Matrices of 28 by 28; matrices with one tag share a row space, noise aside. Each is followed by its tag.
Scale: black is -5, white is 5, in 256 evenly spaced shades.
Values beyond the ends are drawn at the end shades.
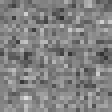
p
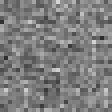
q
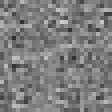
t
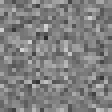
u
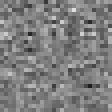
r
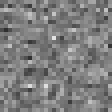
r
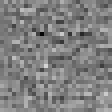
p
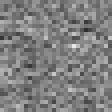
r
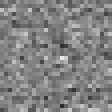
t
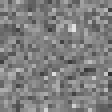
r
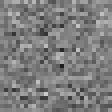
p
